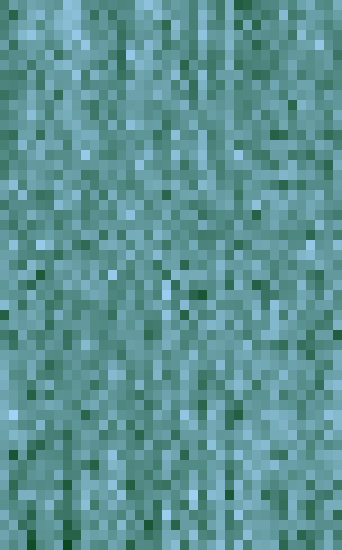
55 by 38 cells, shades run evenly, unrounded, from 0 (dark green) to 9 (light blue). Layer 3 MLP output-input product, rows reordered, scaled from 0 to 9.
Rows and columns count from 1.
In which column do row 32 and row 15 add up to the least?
1
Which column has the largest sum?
25
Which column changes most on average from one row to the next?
27
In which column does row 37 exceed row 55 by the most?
4
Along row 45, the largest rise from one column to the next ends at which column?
24
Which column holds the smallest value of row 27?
21
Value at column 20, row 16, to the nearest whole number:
8
